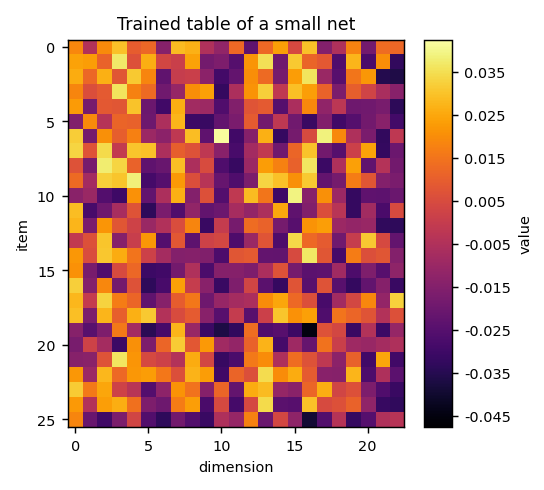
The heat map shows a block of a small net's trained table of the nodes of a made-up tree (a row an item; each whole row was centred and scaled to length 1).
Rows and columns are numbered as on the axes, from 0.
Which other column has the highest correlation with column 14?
22
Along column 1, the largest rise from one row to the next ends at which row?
5
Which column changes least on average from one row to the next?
4
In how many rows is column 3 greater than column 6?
23
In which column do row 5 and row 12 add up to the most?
7
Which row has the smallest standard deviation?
15
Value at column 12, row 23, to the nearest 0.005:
0.025
